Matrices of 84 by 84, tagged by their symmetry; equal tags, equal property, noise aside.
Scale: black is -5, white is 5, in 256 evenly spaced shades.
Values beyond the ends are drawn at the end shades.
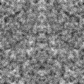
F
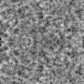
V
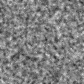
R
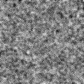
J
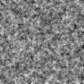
R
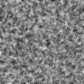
R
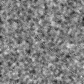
J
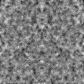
F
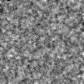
J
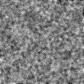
R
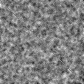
J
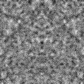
F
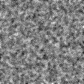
R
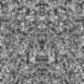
F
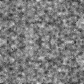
V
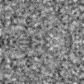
V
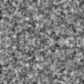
V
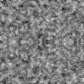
V
